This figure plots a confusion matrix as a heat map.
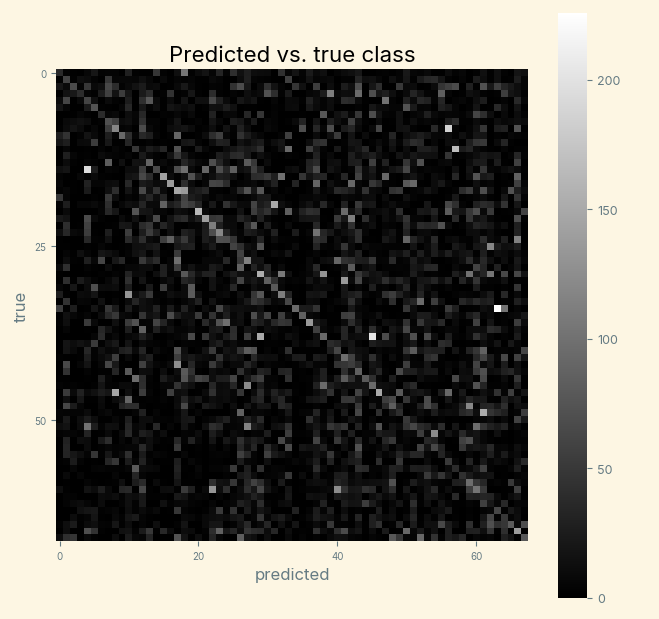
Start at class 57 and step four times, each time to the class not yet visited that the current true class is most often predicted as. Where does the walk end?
54
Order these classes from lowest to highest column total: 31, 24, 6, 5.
6, 5, 31, 24
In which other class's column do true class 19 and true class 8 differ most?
31
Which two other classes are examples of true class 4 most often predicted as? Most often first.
47, 13
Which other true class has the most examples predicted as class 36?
11
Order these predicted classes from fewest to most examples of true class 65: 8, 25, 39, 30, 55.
25, 8, 30, 39, 55
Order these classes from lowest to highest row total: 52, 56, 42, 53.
56, 52, 53, 42
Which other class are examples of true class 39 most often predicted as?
5
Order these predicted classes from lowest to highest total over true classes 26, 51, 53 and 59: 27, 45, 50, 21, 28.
21, 45, 50, 28, 27
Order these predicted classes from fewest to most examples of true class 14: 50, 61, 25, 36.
36, 61, 50, 25
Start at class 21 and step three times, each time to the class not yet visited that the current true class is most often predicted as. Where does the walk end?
18
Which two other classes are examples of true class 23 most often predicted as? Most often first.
37, 22
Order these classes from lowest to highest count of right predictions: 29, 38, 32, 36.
38, 32, 36, 29
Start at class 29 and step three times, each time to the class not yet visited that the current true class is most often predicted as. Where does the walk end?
27
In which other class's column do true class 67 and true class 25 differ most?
62
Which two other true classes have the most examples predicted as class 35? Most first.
8, 15
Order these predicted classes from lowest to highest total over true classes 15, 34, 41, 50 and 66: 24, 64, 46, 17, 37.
46, 17, 24, 37, 64
